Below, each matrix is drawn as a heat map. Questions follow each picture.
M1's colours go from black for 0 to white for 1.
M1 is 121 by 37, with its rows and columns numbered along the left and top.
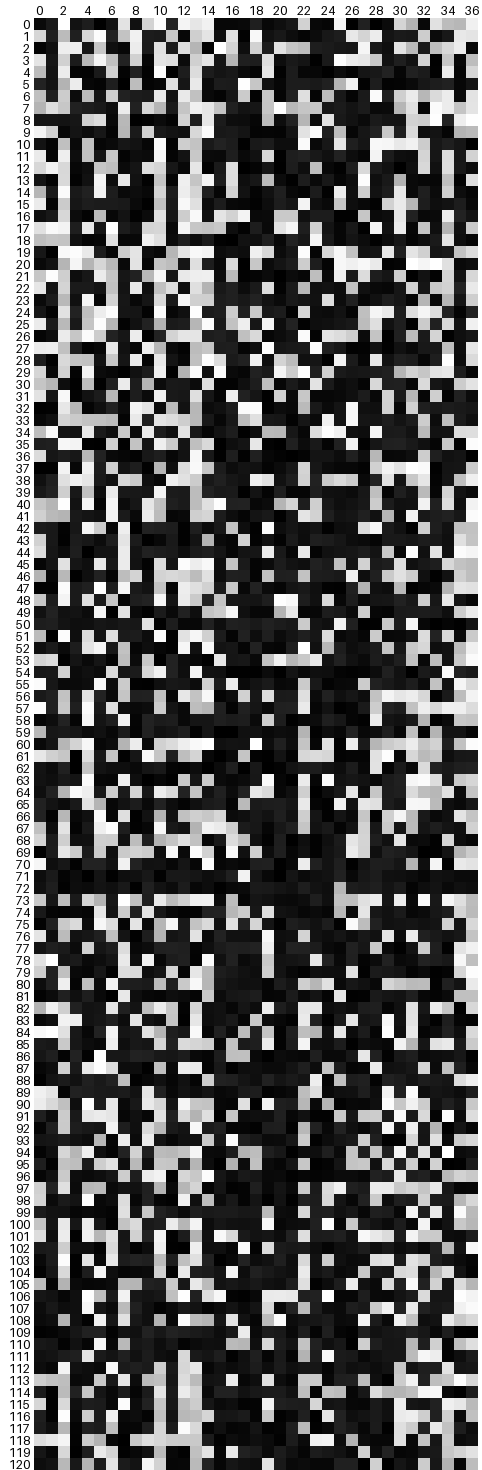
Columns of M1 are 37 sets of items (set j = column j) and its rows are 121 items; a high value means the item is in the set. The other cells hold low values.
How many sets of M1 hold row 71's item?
1
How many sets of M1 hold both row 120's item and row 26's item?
4
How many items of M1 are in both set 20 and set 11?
1
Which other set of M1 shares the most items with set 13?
2
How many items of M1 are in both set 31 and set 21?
4
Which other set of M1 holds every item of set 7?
36
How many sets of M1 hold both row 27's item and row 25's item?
9
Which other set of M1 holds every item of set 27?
5
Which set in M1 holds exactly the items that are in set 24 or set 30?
12
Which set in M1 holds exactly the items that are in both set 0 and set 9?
1
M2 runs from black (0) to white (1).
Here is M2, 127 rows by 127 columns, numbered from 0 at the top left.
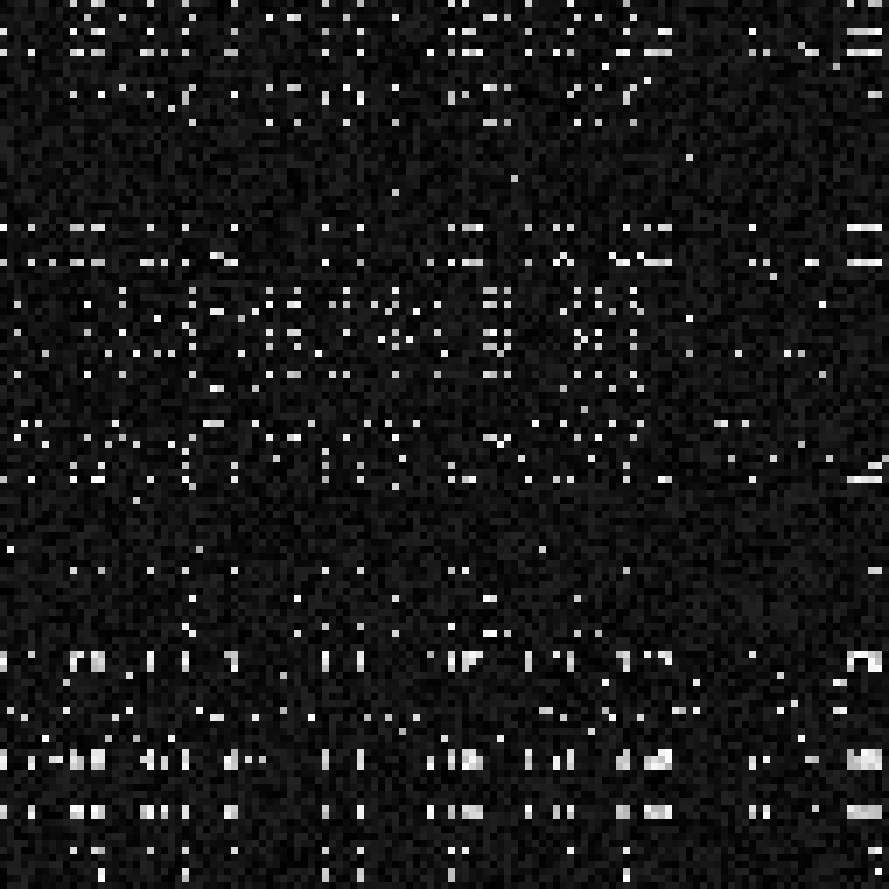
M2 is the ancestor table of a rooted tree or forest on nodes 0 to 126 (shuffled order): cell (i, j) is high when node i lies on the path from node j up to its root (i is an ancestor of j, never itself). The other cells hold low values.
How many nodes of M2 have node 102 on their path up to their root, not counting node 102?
12
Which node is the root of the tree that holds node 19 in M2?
50
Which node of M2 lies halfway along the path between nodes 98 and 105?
45
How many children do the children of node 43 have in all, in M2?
2
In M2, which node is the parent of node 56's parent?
69
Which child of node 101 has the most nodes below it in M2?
97
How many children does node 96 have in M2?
3
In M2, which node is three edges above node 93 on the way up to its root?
115
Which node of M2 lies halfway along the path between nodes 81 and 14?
124
